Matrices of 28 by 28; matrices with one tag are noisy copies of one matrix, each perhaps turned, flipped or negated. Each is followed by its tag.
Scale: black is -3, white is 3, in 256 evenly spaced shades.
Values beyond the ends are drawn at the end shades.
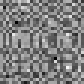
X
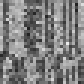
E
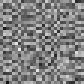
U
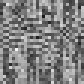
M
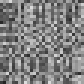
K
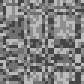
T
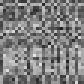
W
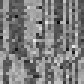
E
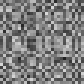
X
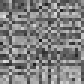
K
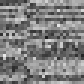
E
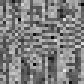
M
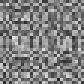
X
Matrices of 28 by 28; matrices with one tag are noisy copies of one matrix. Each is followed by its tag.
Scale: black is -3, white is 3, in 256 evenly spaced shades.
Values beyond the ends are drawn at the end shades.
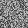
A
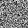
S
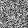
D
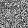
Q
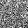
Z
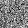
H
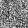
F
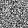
Q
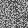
Q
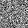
A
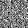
A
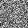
S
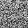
Z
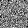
S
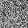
D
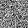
Q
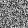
H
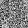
F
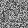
D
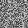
A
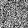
D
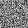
H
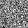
H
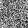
F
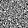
S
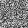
D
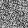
F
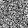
F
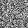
A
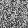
Z
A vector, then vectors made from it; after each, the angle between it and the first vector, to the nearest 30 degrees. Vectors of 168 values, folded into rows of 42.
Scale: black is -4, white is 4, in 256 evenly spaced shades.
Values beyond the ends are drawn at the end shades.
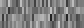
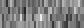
60 degrees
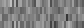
60 degrees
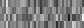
90 degrees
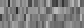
90 degrees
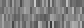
120 degrees
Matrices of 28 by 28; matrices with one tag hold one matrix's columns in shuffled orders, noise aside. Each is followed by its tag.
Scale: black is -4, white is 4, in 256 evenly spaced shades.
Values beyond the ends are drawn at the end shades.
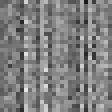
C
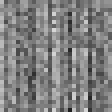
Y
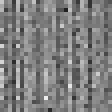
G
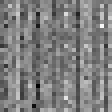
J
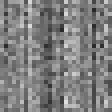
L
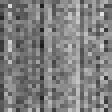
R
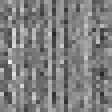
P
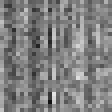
P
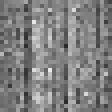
P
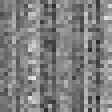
R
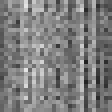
G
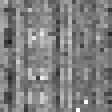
P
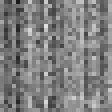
L
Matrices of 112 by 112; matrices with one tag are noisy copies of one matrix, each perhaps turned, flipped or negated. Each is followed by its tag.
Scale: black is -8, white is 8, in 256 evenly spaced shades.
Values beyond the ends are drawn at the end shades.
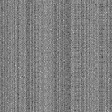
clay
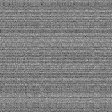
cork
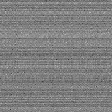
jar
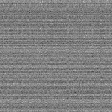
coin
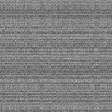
cork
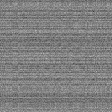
cork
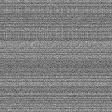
clay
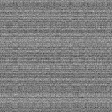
cork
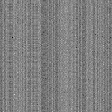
clay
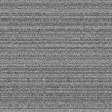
coin
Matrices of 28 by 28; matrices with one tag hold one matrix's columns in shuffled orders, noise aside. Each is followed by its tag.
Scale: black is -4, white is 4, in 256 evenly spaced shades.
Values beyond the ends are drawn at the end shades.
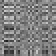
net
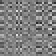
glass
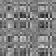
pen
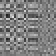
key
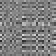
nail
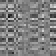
key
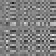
nail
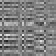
nail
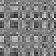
pen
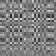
key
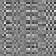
glass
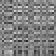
net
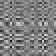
nail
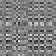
nail
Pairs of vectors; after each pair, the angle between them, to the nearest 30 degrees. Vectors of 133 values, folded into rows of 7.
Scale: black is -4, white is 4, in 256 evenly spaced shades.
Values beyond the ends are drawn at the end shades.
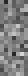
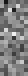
60 degrees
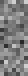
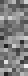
30 degrees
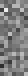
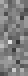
90 degrees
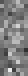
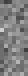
60 degrees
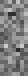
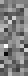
60 degrees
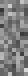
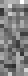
30 degrees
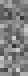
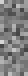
60 degrees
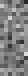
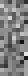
30 degrees
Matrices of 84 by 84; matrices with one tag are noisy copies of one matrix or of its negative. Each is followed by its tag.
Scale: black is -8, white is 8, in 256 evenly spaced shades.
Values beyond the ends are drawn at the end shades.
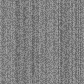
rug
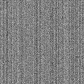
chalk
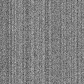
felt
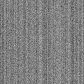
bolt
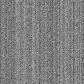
rug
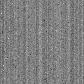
bolt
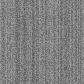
rug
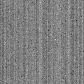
bolt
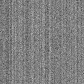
felt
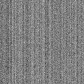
felt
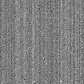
rug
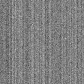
felt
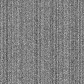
chalk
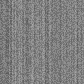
felt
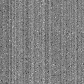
felt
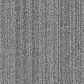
rug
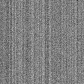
felt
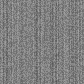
chalk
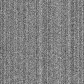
bolt
